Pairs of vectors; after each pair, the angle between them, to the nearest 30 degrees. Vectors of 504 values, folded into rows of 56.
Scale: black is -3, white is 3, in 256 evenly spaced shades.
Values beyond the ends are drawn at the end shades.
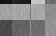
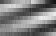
90 degrees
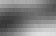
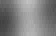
60 degrees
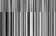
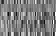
120 degrees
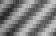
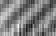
150 degrees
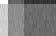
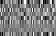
90 degrees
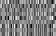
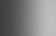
90 degrees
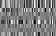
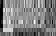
120 degrees
